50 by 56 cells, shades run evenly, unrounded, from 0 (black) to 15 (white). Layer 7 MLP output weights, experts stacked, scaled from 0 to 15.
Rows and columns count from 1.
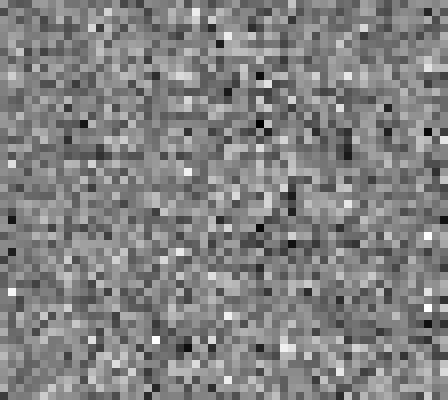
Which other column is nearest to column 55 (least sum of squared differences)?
38
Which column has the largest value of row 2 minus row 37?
14
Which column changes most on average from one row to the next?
33
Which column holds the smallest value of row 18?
9
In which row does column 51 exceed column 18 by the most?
12
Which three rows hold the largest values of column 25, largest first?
2, 46, 3
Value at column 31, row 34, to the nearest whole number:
5
